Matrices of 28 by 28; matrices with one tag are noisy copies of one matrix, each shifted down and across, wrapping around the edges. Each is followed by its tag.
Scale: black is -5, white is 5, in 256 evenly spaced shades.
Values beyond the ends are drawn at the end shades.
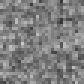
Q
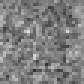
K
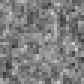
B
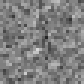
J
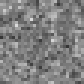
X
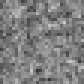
X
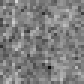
K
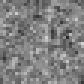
B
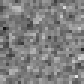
J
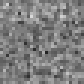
Q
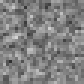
J
